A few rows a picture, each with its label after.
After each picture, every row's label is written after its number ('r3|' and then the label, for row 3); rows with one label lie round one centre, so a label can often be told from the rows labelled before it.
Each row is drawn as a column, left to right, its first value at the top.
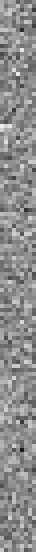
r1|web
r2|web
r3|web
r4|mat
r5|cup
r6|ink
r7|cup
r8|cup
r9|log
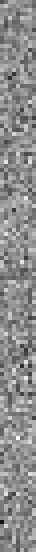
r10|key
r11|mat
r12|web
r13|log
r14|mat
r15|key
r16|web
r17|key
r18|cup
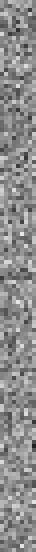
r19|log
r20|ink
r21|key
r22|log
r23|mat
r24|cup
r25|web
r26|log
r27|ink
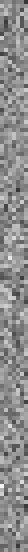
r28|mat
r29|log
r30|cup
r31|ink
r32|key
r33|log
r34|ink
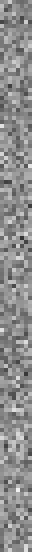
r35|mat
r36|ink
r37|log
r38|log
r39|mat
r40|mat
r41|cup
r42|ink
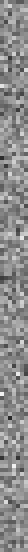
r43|mat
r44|mat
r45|cup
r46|key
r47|log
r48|cup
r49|key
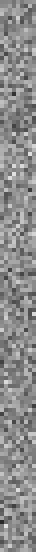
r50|key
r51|log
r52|cup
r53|ink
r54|key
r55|ink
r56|log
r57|mat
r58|key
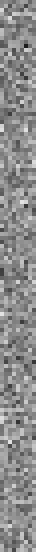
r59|web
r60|mat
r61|key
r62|mat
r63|ink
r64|log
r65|web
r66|ink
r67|log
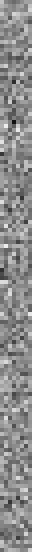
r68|web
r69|web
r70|cup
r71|key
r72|web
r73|cup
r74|key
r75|web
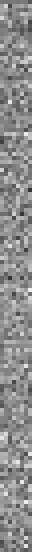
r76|mat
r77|mat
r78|cup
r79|mat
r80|mat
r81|log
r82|ink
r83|mat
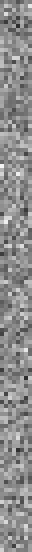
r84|ink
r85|web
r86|ink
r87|mat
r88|ink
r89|cup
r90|log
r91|web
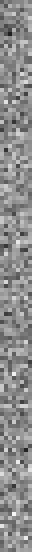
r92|ink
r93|log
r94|ink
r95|log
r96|mat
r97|ink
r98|ink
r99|key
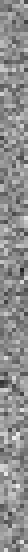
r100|key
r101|key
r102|key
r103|mat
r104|mat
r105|web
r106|ink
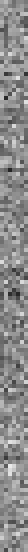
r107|key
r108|log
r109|key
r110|key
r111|key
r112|web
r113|log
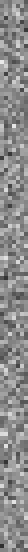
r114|mat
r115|log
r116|web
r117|web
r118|key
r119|mat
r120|ink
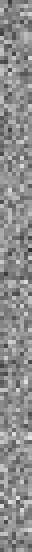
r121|key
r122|key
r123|ink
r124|mat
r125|key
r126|log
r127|web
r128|mat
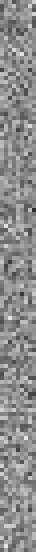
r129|ink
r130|web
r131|log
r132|mat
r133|ink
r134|key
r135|mat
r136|web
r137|log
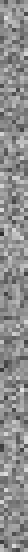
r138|ink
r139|key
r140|key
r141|cup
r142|cup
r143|ink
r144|key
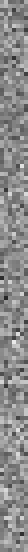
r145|web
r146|key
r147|log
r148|cup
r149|cup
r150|ink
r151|log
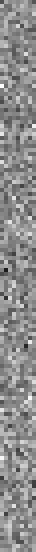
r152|mat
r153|key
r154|log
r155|web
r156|cup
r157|key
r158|key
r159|cup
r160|web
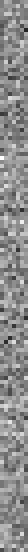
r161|log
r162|log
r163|cup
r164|cup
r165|ink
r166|key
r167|cup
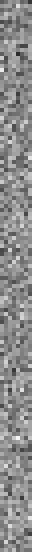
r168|mat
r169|web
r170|log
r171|ink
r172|mat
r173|web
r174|cup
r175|ink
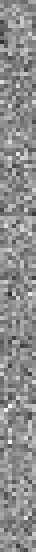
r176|log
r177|web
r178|key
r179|cup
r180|mat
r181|key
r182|ink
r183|cup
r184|log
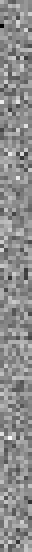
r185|log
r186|ink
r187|mat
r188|mat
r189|cup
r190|mat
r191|web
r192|cup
